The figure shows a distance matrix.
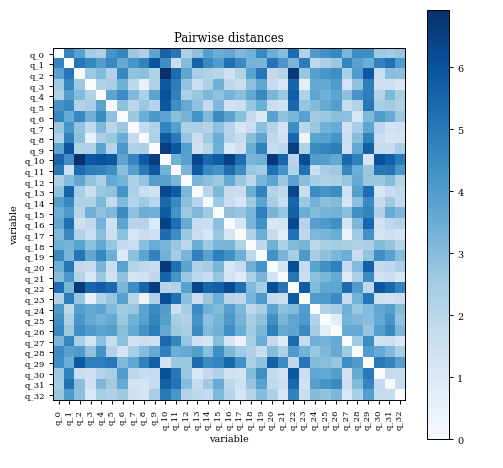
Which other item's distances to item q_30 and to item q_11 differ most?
q_13
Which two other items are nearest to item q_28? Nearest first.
q_6, q_19
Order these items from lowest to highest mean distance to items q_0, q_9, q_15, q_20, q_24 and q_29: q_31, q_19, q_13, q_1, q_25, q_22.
q_31, q_13, q_25, q_19, q_1, q_22
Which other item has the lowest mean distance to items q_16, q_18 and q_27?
q_17
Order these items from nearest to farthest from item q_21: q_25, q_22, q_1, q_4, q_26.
q_4, q_25, q_26, q_1, q_22
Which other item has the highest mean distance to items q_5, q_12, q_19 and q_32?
q_10
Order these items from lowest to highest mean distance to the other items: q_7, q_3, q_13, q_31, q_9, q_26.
q_7, q_3, q_31, q_13, q_9, q_26
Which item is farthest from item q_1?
q_9
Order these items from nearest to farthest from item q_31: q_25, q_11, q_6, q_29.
q_6, q_25, q_29, q_11
